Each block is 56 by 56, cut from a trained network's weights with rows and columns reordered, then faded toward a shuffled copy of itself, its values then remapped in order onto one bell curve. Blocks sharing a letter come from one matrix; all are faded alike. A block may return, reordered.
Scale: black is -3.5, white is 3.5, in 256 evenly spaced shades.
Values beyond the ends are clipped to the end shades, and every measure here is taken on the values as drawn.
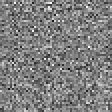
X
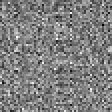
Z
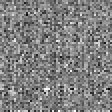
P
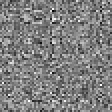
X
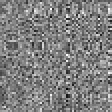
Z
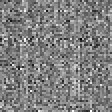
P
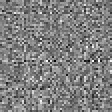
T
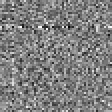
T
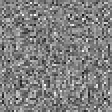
X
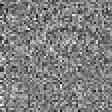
Z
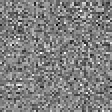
X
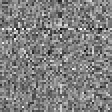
T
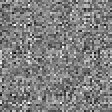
X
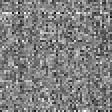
P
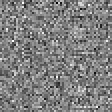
X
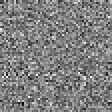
X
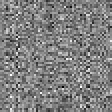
Z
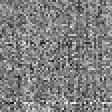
P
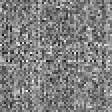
P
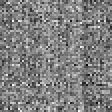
P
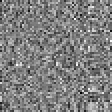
X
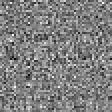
X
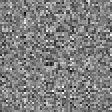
T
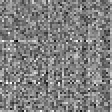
P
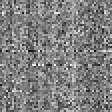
P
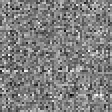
P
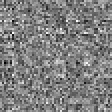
X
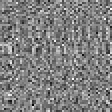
Z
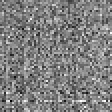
P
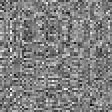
Z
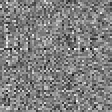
T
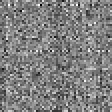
P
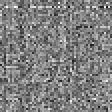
P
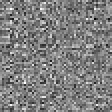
T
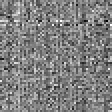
P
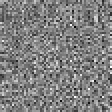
Z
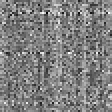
P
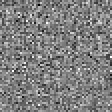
X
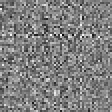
T
